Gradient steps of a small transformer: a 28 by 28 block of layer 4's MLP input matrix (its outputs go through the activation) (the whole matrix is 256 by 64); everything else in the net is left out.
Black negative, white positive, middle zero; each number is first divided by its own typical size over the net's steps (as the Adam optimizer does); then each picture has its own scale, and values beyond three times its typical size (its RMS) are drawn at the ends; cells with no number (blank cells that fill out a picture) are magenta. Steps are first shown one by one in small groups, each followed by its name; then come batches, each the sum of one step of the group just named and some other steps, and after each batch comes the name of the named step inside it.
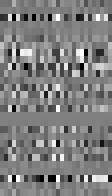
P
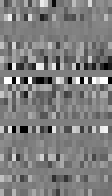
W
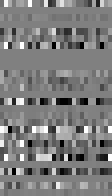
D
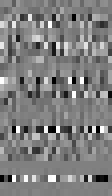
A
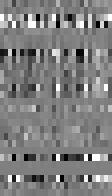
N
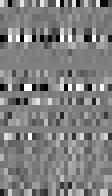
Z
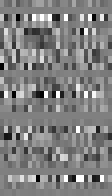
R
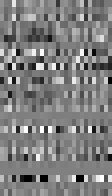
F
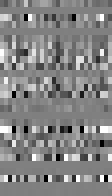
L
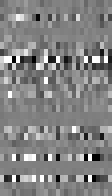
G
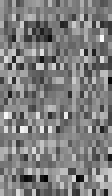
F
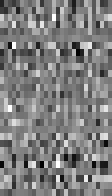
N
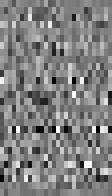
A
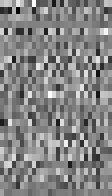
G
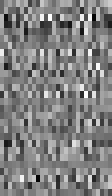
R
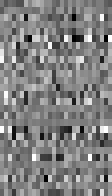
L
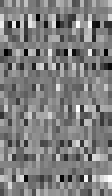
N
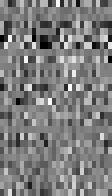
Z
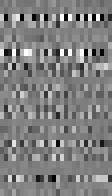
P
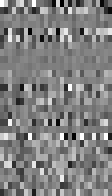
Z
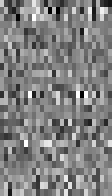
R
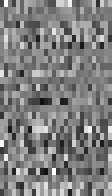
D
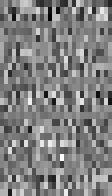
P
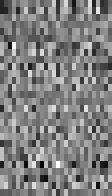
F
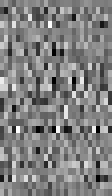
A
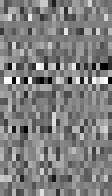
W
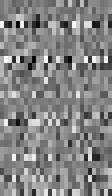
G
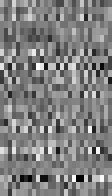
F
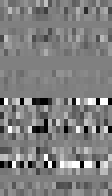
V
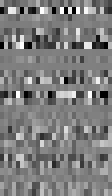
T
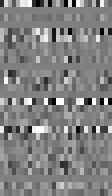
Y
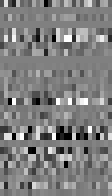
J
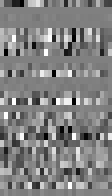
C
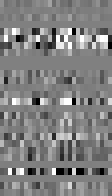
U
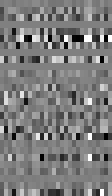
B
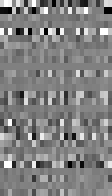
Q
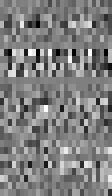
V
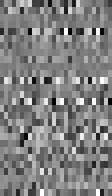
Y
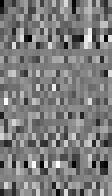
B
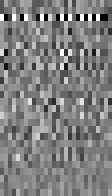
Y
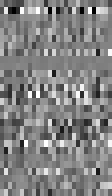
C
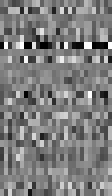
T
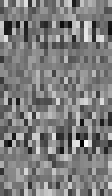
J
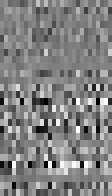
V
